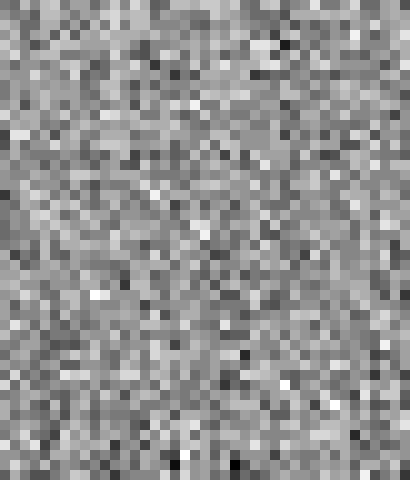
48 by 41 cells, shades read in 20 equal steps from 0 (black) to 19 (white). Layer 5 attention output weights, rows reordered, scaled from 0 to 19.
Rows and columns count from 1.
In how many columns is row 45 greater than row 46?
23
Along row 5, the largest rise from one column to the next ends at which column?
26
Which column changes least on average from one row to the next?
31
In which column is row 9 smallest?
14
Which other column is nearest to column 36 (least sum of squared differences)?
22
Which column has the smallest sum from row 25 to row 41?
38
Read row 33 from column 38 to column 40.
15 14 9
